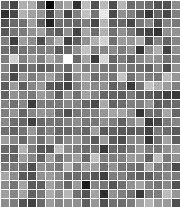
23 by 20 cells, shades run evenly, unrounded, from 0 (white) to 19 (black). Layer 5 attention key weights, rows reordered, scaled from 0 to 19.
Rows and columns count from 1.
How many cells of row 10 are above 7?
18
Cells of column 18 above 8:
19
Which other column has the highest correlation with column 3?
7
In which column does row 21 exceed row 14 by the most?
10
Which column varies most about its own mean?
12
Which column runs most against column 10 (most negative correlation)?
1
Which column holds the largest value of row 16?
17
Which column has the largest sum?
13
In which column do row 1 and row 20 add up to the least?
14
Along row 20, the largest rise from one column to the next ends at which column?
3
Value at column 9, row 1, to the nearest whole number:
15
